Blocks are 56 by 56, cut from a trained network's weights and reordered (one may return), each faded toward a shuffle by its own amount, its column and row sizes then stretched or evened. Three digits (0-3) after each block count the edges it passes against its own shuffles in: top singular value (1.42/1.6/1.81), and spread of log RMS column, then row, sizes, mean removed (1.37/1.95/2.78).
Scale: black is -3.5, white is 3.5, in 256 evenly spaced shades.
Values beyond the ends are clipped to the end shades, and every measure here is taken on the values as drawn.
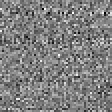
1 0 1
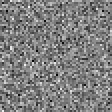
0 0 0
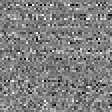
2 0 3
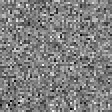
0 1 0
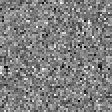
0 0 1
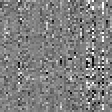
2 3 1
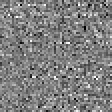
0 1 2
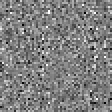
0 2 1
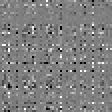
1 3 3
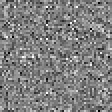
0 1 2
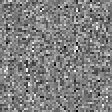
0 2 0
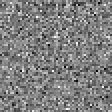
0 0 2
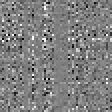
1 3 2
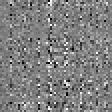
0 3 2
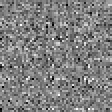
1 1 2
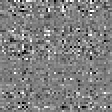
0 2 3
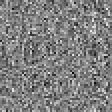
2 2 0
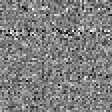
0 0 2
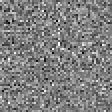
2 1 1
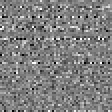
0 0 3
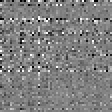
2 2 3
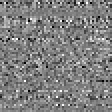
0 0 3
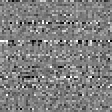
2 0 3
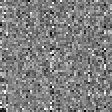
1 2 1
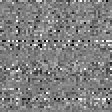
1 1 3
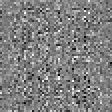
1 3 1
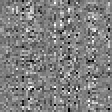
1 3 1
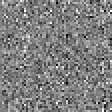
0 2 1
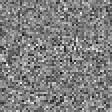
1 0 1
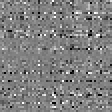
1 2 3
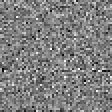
0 0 1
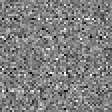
0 0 2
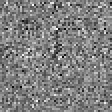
1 1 2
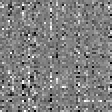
0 3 2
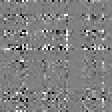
2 3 3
